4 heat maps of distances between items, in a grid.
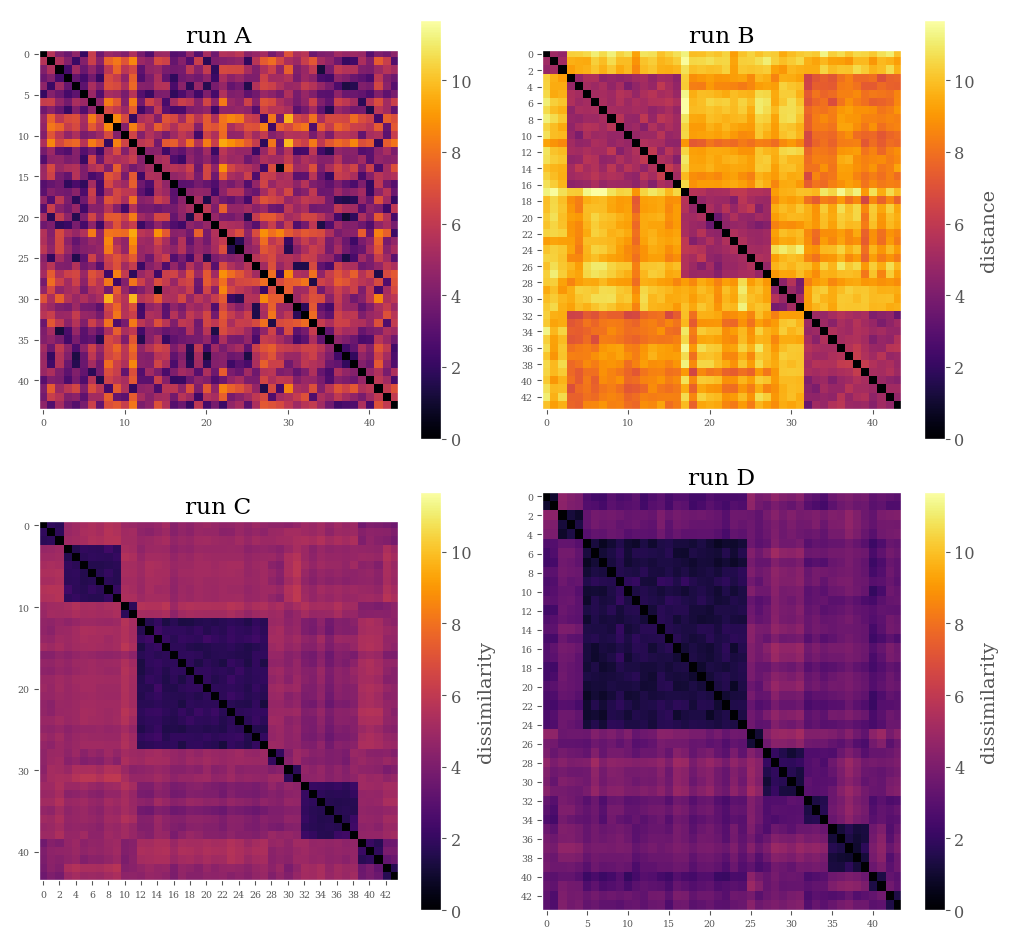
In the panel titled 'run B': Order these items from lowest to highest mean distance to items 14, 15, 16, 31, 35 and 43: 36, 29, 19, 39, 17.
39, 36, 29, 19, 17
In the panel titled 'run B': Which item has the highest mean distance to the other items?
0
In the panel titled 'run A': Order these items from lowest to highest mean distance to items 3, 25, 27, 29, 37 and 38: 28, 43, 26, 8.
43, 26, 8, 28
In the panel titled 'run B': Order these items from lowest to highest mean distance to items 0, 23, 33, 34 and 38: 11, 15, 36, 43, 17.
43, 36, 11, 15, 17
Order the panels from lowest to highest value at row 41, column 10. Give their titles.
run D, run C, run A, run B
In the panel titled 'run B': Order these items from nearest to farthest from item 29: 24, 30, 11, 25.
30, 11, 25, 24
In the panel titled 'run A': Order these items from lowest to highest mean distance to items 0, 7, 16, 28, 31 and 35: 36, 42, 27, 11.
42, 36, 27, 11
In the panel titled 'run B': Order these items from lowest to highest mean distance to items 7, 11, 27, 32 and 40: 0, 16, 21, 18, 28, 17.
16, 18, 21, 28, 17, 0
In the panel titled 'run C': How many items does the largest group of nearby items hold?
16
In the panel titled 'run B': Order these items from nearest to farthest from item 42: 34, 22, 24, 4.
34, 4, 22, 24
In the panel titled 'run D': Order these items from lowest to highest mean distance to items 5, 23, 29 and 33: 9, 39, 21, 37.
21, 9, 39, 37
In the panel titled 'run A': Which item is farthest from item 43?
11
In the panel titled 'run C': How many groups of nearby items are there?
9
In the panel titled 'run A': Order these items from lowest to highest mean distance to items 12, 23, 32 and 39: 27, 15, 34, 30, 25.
15, 34, 30, 25, 27
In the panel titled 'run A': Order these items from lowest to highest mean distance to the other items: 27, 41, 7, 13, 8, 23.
7, 13, 23, 41, 27, 8
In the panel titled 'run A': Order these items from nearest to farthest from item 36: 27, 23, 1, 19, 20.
20, 1, 23, 19, 27
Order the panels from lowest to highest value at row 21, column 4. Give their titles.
run D, run A, run C, run B
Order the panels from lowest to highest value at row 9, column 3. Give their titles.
run C, run D, run B, run A
